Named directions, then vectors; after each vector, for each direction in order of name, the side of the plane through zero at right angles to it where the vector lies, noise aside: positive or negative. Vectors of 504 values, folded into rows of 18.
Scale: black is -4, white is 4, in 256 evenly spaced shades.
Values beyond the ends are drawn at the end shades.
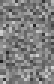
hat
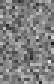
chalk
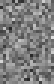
positive, negative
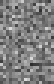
negative, positive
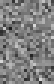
positive, negative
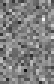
positive, negative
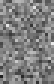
negative, negative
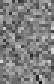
positive, negative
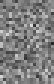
positive, positive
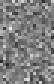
negative, positive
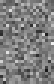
negative, negative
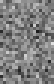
negative, negative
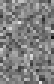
negative, positive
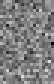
positive, positive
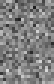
positive, positive
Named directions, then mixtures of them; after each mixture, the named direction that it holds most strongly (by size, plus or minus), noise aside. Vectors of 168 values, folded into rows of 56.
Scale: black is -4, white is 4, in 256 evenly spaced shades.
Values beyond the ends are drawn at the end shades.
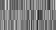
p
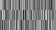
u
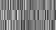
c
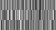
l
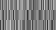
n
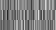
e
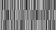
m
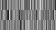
l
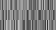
n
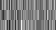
c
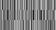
e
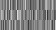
c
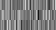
p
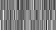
n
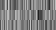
p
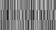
e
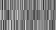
m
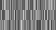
u
